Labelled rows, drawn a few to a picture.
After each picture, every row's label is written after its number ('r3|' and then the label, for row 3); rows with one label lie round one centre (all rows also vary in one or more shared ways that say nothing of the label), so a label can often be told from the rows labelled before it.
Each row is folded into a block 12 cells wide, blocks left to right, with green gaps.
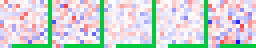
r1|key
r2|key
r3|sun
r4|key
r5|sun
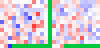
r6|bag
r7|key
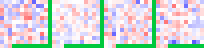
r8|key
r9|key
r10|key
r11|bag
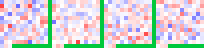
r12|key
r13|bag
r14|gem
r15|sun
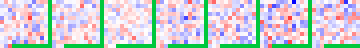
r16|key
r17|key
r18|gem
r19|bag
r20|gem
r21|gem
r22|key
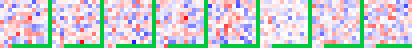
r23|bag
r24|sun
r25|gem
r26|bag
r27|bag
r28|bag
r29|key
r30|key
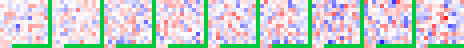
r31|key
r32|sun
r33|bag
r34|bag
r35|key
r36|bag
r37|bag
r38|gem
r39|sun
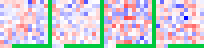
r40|bag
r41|gem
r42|bag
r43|gem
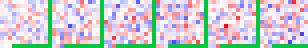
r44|gem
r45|bag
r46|gem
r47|key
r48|gem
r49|key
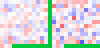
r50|key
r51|key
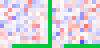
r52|gem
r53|gem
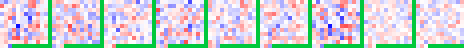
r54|sun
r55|sun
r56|gem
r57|bag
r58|sun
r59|sun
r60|key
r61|bag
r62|gem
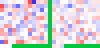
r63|key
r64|bag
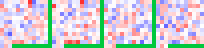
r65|gem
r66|gem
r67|bag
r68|gem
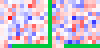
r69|sun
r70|gem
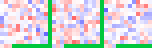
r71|bag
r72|bag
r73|sun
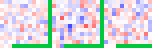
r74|gem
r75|key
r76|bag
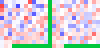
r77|key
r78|sun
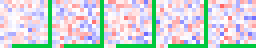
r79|sun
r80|bag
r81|bag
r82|bag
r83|sun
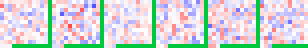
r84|sun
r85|gem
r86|sun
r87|bag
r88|bag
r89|sun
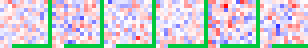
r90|sun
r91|gem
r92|gem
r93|sun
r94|bag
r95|key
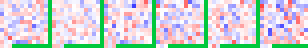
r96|sun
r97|bag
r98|sun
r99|gem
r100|bag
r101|sun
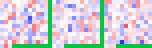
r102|sun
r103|key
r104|key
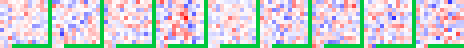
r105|sun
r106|sun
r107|key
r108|key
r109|key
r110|key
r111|sun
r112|bag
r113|gem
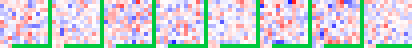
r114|sun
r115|sun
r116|bag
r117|key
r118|key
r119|bag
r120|sun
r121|key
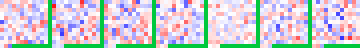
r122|bag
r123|key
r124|bag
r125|bag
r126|sun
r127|key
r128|bag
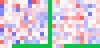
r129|sun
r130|key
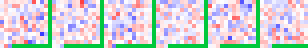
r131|bag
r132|key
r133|sun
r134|gem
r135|key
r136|sun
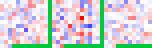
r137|sun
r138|sun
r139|sun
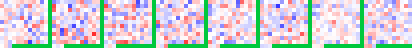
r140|gem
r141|sun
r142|gem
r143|gem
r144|sun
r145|sun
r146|key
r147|bag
